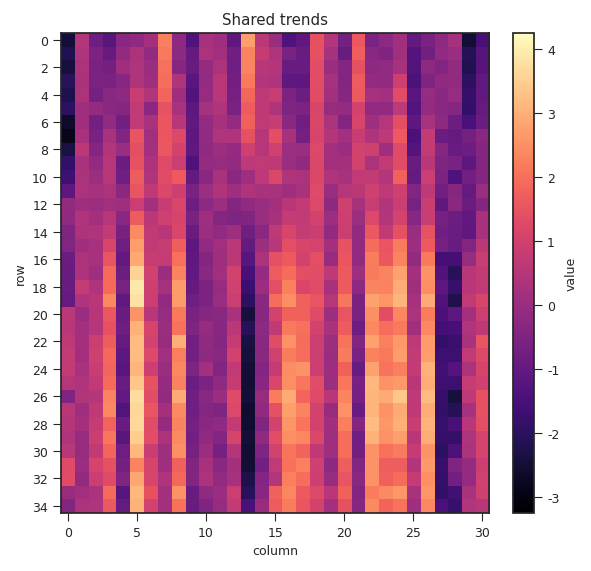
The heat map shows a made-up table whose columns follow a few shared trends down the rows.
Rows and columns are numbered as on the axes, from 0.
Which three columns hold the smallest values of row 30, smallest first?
13, 27, 28
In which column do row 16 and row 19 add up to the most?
5
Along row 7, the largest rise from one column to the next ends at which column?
1
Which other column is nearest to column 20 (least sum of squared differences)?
3
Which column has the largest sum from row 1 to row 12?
7
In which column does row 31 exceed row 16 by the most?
0
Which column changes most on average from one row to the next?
15
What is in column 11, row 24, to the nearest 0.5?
-0.5
